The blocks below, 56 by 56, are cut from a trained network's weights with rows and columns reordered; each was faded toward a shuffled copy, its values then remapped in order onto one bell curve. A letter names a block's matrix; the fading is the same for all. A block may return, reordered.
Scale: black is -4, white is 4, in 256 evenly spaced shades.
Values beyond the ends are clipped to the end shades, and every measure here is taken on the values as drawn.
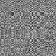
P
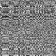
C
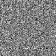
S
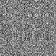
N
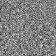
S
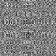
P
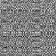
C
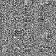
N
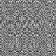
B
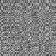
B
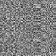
P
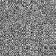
N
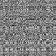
C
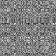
B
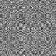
B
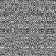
C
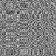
B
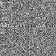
S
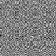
B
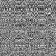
C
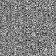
N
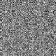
N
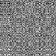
B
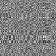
B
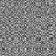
P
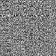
S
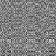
B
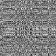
C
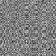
B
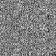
N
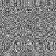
P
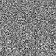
S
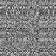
C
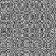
B
